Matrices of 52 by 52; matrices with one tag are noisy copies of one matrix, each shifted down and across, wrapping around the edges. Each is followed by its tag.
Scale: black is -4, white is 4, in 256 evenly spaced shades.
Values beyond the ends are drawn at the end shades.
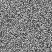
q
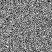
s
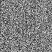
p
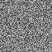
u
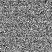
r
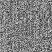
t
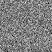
u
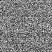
r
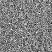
s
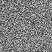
u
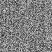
p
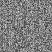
t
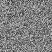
u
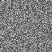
s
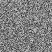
u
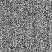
t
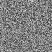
s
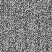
t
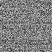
r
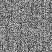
t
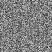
p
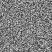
q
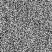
p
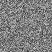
u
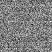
r
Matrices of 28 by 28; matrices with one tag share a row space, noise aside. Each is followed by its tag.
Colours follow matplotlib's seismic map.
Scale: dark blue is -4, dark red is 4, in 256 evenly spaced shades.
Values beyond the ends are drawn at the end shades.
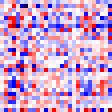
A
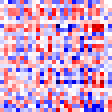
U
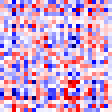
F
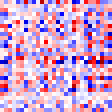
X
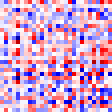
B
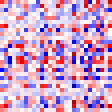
X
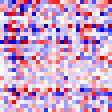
A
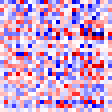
U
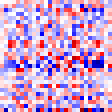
U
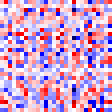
X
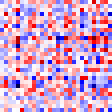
B
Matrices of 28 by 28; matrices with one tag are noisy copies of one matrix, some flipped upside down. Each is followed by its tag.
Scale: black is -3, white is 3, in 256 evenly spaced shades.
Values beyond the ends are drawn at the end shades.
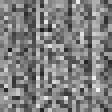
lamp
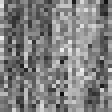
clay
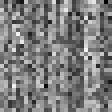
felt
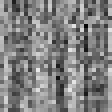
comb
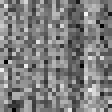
felt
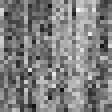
clay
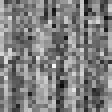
comb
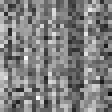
felt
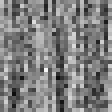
comb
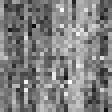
clay
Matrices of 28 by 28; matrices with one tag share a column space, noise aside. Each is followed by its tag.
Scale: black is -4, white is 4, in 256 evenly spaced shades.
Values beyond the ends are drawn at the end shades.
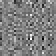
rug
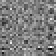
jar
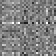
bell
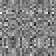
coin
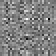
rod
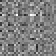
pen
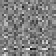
jar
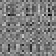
pen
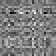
coin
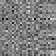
rod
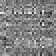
coin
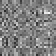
coin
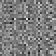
rod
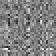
jar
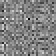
rod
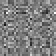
coin
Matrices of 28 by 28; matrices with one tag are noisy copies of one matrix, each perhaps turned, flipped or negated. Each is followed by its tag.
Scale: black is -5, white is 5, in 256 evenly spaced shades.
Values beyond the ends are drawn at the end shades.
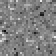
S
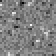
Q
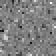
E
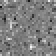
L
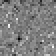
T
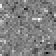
T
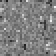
L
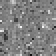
E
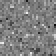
E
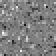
Q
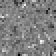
S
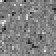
Q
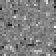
L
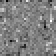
L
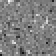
Q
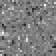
Q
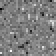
Q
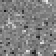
Q
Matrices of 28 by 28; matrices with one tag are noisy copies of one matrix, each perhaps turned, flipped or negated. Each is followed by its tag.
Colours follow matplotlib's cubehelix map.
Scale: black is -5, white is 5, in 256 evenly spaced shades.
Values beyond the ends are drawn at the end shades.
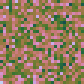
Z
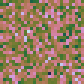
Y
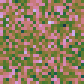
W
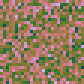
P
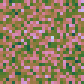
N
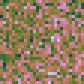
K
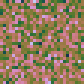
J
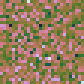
P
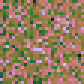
Z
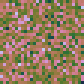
Z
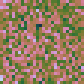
K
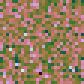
N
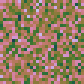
P
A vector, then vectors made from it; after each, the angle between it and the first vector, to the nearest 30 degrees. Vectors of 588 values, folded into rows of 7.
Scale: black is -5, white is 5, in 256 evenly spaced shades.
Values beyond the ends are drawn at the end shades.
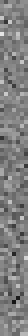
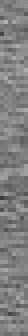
120 degrees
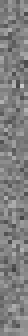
90 degrees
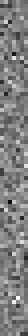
150 degrees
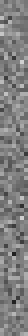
30 degrees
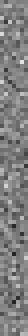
30 degrees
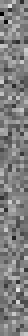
60 degrees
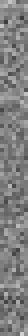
60 degrees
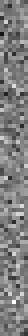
150 degrees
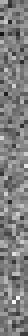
150 degrees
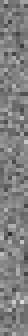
120 degrees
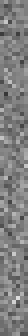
150 degrees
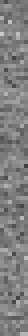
30 degrees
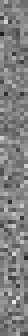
150 degrees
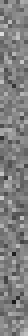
30 degrees
